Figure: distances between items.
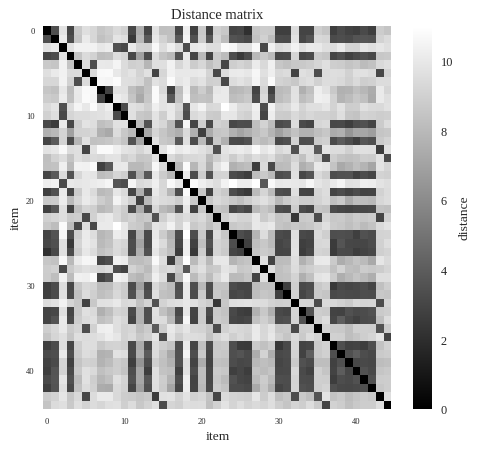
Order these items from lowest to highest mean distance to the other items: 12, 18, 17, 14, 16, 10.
17, 12, 16, 10, 14, 18
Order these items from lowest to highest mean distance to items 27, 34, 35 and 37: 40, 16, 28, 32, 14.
40, 16, 32, 14, 28
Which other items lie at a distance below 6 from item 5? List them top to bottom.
14, 22, 32, 35, 43
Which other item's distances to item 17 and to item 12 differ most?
20
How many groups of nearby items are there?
7
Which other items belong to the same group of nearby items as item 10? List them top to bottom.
2, 9, 18, 28
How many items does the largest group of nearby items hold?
21
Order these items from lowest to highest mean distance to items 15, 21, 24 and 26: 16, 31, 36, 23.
31, 36, 16, 23
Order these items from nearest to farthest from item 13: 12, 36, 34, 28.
34, 12, 28, 36
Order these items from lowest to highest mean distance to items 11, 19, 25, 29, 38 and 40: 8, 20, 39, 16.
39, 16, 8, 20
